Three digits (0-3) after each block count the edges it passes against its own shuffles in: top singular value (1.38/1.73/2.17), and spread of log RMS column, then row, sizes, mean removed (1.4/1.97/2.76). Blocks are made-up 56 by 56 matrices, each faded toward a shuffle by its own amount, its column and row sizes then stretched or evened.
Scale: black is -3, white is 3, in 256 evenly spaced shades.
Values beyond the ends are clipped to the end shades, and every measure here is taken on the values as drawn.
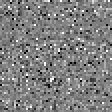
1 0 2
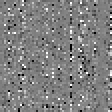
0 3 0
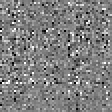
0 2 2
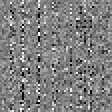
0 3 0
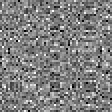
3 0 0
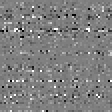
0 1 3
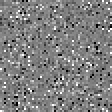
0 1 0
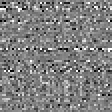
2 0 3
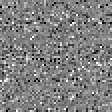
1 0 2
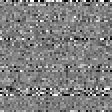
2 0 3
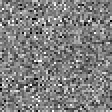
1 0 2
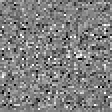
1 1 2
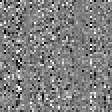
1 3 0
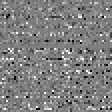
0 0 3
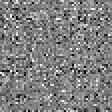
1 1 2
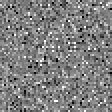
0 0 0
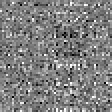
2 1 2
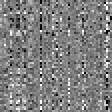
3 3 1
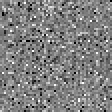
1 1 1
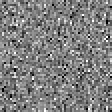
1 1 0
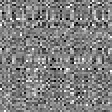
3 0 2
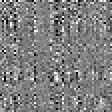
3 3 2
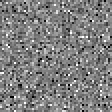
1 0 1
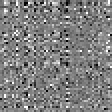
3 2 2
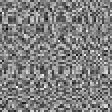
3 0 2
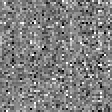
1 2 1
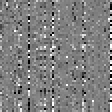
3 3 0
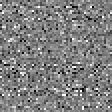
2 0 2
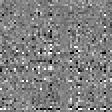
2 2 2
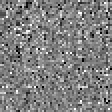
1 1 1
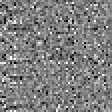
2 2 1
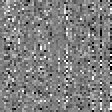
2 3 0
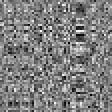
3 2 2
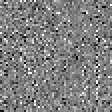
2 2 0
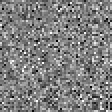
2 1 0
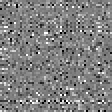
2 1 2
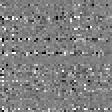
0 1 3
